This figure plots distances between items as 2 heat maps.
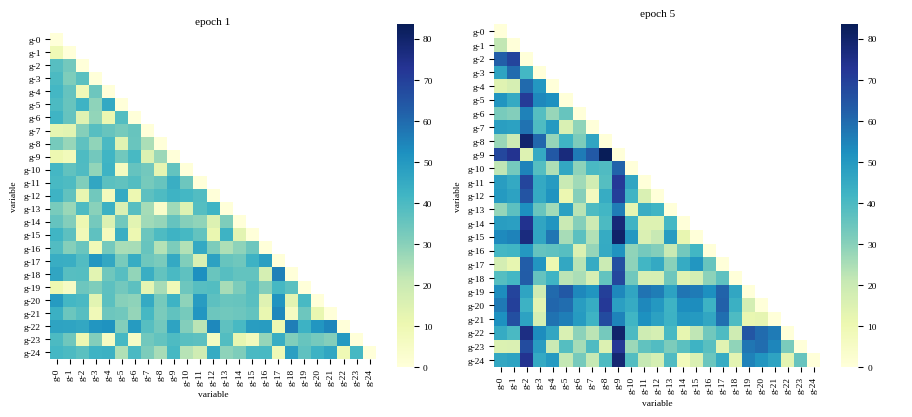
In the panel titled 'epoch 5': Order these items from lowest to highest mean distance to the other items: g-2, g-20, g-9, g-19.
g-20, g-19, g-2, g-9
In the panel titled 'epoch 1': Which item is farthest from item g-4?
g-22
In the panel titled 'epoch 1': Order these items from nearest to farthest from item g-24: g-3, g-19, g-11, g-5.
g-11, g-5, g-19, g-3
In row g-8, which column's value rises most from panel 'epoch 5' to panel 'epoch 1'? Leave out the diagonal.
g-23
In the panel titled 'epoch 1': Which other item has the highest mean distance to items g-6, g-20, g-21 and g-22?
g-0
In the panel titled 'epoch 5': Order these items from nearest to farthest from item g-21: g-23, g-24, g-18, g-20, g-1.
g-20, g-18, g-24, g-23, g-1
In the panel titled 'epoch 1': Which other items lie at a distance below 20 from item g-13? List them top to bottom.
g-5, g-8, g-10
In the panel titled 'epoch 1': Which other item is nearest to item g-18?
g-21
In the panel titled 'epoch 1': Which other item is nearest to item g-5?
g-10
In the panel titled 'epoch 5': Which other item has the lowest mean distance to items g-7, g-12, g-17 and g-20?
g-18
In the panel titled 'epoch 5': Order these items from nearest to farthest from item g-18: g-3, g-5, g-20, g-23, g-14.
g-14, g-5, g-23, g-3, g-20
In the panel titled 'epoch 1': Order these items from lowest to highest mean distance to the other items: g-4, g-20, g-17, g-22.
g-4, g-20, g-17, g-22
